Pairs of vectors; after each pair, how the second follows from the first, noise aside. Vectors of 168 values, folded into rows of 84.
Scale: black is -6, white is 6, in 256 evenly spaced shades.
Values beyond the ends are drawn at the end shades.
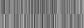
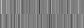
wrapped around, partly zeroed.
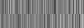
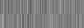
wrapped around, negated, shrunk.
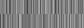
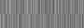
negated, shrunk.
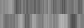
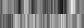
wrapped around, negated, scaled up.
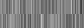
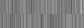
negated, shrunk.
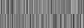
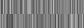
reversed, negated.
